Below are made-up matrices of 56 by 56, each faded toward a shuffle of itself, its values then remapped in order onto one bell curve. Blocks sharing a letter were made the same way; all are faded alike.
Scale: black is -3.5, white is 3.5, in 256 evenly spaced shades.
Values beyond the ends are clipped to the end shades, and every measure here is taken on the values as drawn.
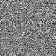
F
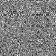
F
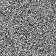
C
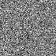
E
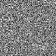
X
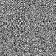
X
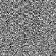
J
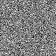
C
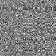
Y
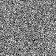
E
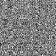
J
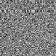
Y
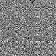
Y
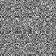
Y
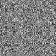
F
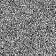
E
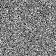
C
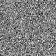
E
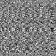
Y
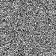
E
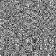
J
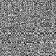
Y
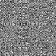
J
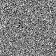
E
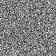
C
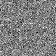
E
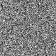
C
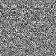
X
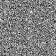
E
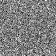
E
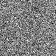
C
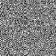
J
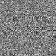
Y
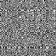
Y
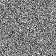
C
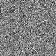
E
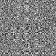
Y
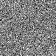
C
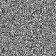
X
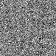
C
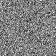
C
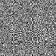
J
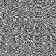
Y
